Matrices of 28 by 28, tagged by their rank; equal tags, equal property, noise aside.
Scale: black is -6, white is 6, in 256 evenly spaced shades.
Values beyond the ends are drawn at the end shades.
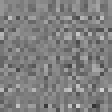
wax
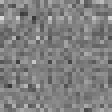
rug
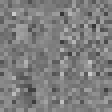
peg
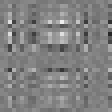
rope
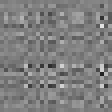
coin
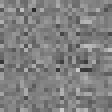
rug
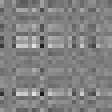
rope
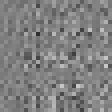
rug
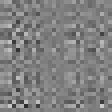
coin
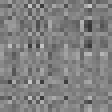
coin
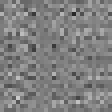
rug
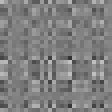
rope
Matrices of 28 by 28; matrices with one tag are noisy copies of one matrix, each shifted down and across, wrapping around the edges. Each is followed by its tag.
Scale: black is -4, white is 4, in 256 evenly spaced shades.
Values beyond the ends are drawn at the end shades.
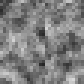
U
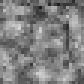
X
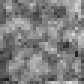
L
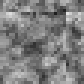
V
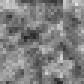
V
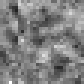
U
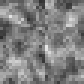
U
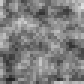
L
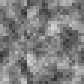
U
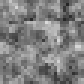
L
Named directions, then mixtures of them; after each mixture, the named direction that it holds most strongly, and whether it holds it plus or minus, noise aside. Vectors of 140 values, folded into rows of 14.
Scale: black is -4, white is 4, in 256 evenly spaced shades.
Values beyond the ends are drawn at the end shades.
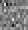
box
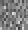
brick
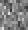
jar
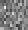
brick, plus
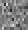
box, minus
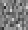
jar, minus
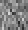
jar, plus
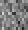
jar, plus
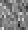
jar, plus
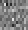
box, plus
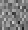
brick, minus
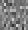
box, plus
